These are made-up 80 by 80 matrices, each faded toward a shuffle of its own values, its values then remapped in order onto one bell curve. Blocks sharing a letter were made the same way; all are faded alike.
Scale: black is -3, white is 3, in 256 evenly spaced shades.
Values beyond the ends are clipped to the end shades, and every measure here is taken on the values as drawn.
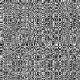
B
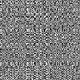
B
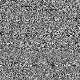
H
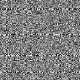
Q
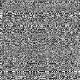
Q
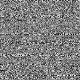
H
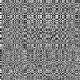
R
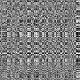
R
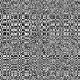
R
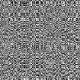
B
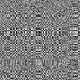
R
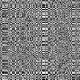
R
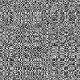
B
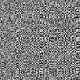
B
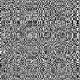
B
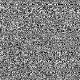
H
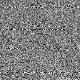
H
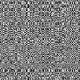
B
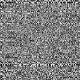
Q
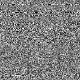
H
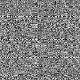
Q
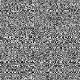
Q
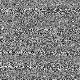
H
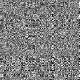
Q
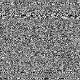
H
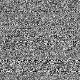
H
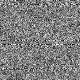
H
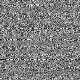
H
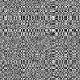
R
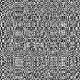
B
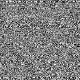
H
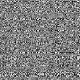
Q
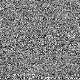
H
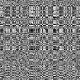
R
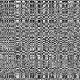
R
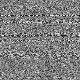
H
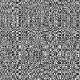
B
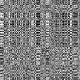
R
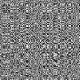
B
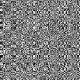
B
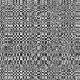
R
